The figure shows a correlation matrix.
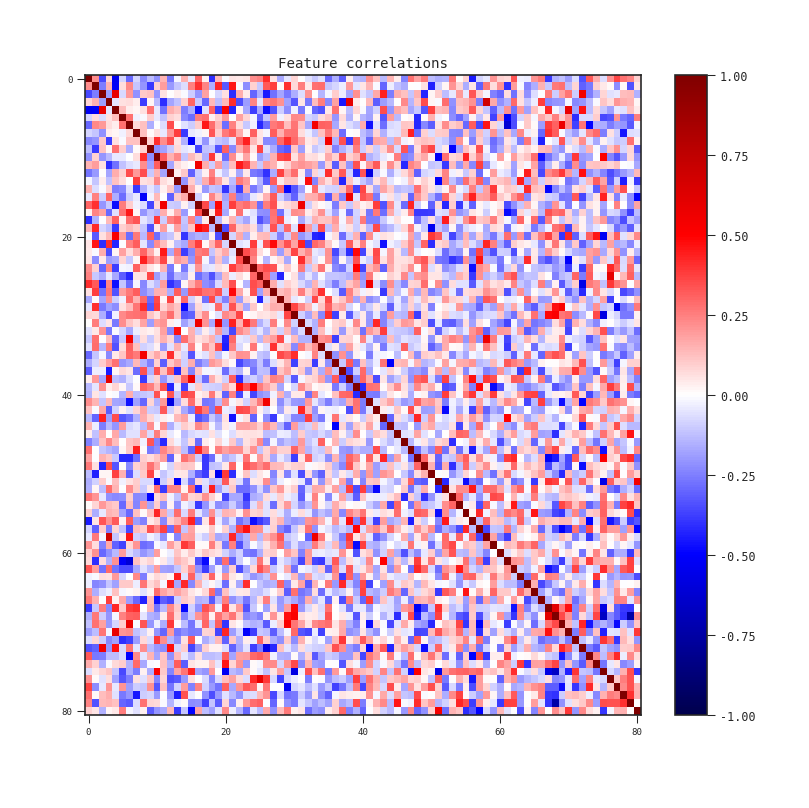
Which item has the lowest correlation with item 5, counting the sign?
61
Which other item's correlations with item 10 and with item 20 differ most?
75
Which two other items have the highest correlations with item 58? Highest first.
3, 33
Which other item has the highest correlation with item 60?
53
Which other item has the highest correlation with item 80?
51
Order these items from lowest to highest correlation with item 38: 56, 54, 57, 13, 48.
57, 54, 13, 48, 56
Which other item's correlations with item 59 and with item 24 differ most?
39
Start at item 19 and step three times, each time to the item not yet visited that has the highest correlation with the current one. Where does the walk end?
11
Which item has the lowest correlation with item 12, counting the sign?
41
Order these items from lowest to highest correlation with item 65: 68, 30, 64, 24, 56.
68, 24, 56, 64, 30
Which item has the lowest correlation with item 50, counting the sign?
19
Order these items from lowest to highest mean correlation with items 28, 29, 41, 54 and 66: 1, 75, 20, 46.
46, 20, 75, 1
